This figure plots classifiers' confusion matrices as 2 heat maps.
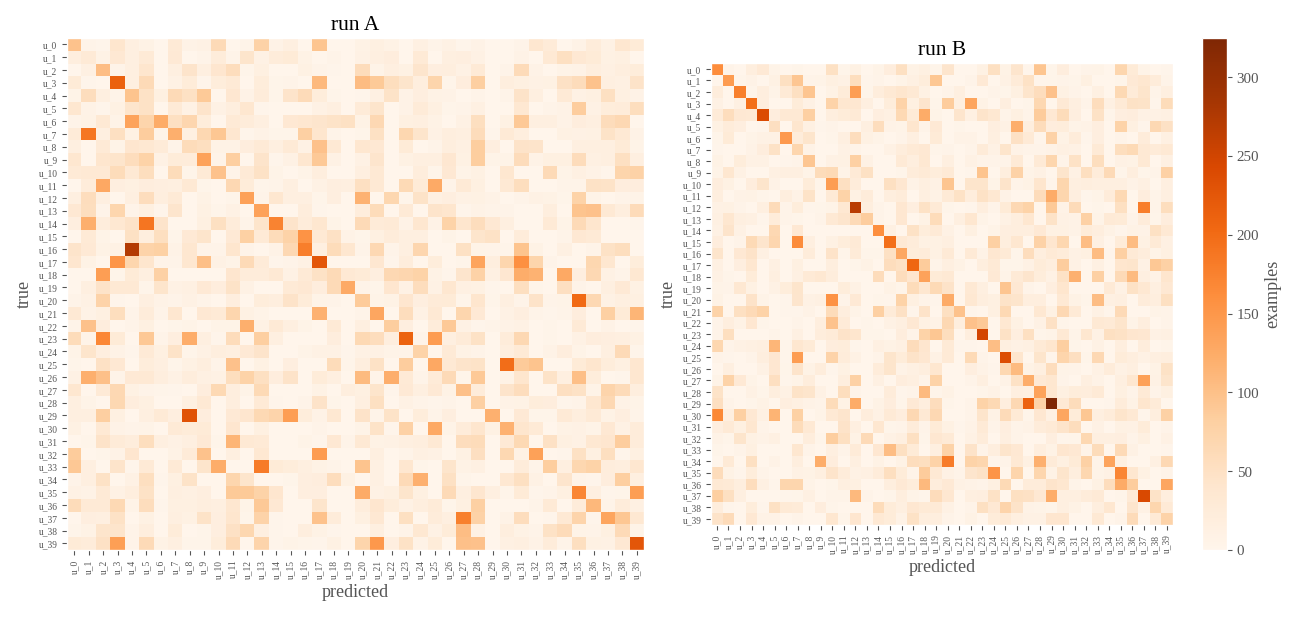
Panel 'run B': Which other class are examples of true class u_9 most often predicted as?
u_23
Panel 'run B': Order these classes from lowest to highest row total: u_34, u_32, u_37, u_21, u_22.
u_32, u_22, u_21, u_37, u_34
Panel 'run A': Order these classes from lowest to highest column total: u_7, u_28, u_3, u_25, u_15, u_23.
u_15, u_7, u_25, u_23, u_3, u_28
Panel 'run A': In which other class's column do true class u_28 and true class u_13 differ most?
u_35
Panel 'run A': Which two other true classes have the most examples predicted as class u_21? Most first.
u_39, u_3
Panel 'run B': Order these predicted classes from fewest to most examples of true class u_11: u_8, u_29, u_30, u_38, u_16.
u_38, u_16, u_8, u_30, u_29
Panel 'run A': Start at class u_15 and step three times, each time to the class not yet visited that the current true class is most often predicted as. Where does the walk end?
u_9
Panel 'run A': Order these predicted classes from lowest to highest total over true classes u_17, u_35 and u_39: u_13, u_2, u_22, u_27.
u_22, u_2, u_27, u_13
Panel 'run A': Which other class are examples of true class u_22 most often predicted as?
u_12
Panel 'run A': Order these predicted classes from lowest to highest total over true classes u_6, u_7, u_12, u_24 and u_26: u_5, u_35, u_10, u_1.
u_10, u_35, u_5, u_1
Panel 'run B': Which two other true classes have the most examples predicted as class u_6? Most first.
u_36, u_1
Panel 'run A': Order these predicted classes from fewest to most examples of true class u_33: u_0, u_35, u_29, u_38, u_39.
u_29, u_38, u_39, u_35, u_0
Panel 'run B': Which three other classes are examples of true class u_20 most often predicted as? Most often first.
u_10, u_33, u_16
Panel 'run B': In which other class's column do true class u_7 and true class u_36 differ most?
u_39
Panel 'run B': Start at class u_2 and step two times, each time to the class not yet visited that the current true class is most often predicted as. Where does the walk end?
u_37
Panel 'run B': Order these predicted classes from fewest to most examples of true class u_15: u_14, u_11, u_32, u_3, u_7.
u_14, u_11, u_3, u_32, u_7
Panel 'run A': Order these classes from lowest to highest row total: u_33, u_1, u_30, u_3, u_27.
u_1, u_30, u_27, u_33, u_3
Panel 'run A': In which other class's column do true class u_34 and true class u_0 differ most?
u_24
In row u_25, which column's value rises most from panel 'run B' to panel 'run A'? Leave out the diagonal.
u_30
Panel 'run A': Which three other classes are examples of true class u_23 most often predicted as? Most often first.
u_2, u_25, u_8
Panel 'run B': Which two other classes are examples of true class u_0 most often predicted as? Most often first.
u_28, u_35
